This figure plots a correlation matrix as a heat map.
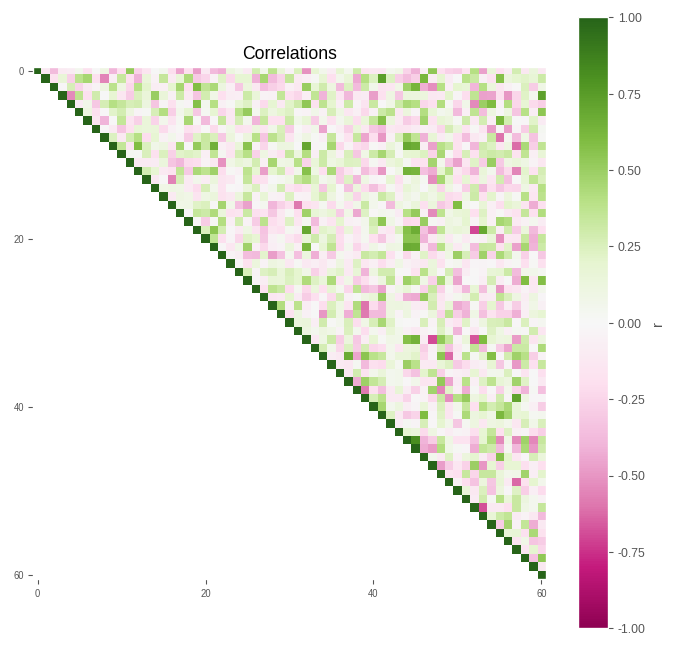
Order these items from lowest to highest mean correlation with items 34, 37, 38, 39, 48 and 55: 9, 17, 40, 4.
9, 17, 4, 40
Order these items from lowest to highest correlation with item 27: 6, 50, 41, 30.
50, 30, 6, 41
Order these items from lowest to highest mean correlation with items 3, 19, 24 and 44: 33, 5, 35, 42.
33, 42, 5, 35
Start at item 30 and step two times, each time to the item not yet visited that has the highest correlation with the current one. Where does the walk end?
1
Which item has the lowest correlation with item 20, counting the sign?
55
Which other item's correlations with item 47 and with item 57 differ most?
39
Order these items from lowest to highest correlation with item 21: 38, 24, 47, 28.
47, 38, 28, 24
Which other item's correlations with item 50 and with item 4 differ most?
54
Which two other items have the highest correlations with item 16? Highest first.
50, 22
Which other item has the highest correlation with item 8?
44
